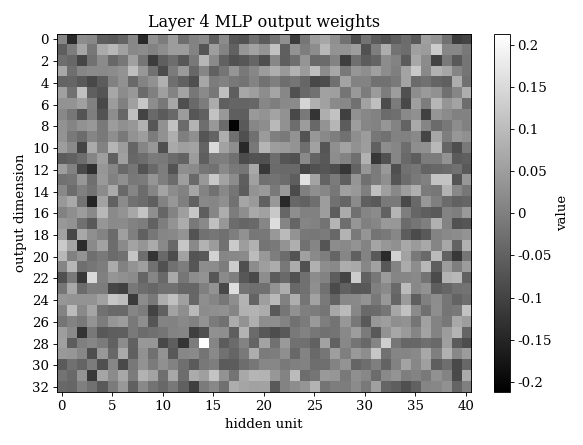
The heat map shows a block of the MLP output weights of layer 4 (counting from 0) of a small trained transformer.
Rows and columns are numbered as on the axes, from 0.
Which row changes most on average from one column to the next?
20
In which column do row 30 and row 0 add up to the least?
39
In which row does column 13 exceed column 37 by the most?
16
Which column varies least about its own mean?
30
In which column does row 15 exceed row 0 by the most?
1
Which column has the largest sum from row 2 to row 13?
15
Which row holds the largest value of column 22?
18
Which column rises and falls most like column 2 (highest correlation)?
26
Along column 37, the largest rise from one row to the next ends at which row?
3
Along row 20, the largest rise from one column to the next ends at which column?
33
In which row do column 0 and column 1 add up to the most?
19
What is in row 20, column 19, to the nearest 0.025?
0.1
